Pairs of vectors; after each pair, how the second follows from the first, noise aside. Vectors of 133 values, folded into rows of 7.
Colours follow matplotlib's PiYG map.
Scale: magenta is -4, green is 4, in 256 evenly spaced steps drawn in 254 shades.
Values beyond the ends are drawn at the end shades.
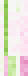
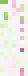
reversed, negated, partly zeroed.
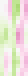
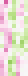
reversed.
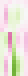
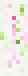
reversed, negated, partly zeroed.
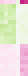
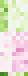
reversed, negated.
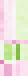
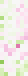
negated, partly zeroed.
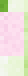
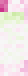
negated, partly zeroed.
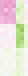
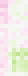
wrapped around, negated, shrunk.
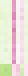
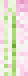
reversed, negated.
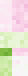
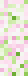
shuffled.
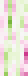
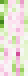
reversed, negated.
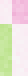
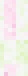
wrapped around, negated, shrunk.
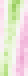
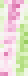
negated.
